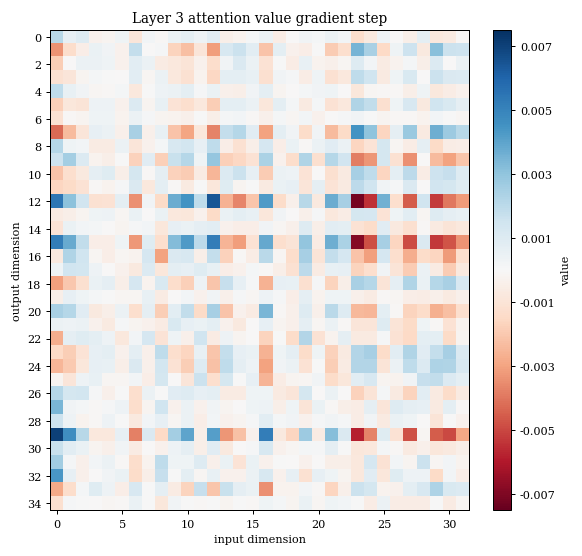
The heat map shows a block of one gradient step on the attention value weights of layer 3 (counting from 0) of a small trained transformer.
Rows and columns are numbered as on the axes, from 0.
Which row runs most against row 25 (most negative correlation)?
20
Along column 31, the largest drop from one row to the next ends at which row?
12
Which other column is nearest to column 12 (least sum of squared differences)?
10
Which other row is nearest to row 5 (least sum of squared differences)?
3
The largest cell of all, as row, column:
29, 0
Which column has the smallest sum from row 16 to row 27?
16
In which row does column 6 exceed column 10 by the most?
7
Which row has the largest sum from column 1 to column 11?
15
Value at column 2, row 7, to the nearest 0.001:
-0.001
